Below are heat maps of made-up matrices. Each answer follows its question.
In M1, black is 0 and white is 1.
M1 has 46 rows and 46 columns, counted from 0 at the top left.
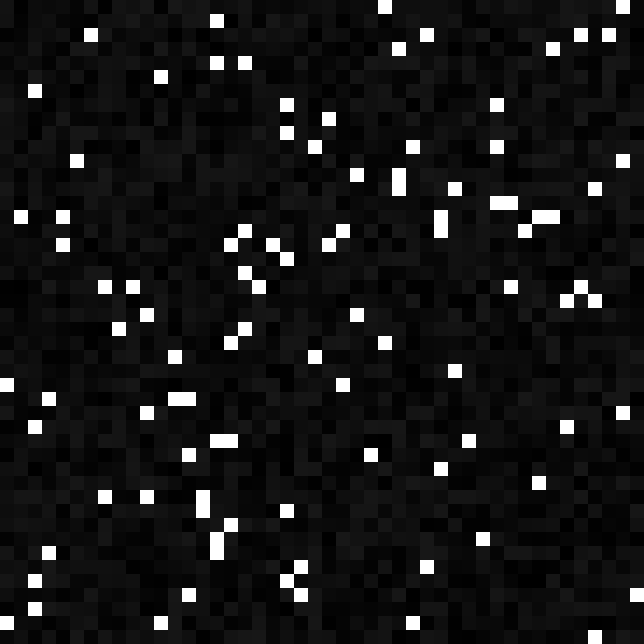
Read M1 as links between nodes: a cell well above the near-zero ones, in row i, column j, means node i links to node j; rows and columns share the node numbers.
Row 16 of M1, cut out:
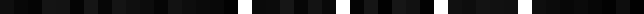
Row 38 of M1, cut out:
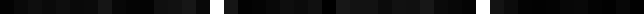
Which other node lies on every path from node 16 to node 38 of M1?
node 15
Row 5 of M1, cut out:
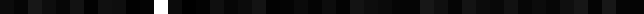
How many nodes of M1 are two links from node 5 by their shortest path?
1
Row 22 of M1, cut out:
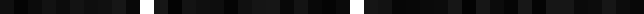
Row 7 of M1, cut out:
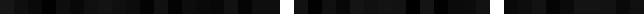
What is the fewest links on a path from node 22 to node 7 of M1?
3
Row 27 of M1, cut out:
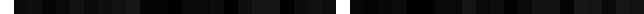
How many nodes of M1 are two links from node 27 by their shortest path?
2
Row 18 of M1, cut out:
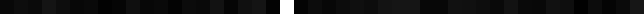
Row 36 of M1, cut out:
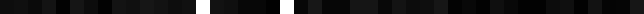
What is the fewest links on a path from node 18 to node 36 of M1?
2
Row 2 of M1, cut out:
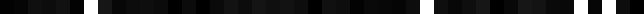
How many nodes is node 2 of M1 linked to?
4
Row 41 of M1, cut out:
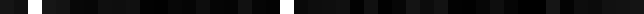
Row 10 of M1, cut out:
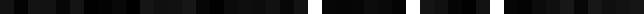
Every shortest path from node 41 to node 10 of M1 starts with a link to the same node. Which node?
node 20
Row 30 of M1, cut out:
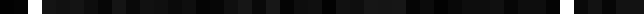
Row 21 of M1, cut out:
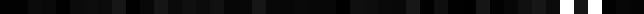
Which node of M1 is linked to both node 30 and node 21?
node 40
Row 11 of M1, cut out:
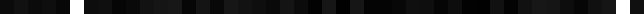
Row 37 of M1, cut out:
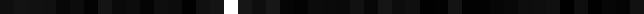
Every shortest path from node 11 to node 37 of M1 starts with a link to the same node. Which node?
node 44
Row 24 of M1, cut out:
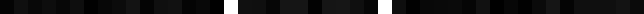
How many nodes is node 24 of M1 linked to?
2
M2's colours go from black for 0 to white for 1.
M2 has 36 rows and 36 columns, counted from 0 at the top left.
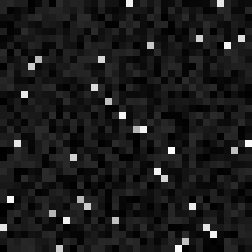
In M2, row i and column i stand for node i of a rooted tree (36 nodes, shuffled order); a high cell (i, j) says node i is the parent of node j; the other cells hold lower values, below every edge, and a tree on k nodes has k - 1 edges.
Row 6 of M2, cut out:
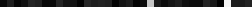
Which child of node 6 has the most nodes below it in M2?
32
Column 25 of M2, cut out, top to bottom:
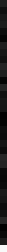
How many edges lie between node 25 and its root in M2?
6
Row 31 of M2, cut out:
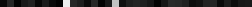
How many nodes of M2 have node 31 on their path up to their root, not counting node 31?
4
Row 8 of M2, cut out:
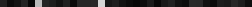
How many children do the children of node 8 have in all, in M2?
3
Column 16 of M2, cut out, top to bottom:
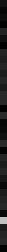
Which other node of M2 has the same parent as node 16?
9
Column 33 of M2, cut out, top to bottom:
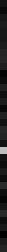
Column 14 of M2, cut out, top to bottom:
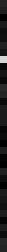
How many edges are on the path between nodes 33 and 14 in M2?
9
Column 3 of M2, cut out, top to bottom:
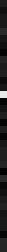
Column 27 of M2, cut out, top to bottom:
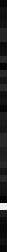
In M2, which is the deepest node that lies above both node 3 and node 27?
29
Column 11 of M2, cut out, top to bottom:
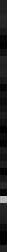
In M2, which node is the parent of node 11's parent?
5
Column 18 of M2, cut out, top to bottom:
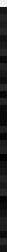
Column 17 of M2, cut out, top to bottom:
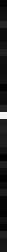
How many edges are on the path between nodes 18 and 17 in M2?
4
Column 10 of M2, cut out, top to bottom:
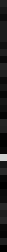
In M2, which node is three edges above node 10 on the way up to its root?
21
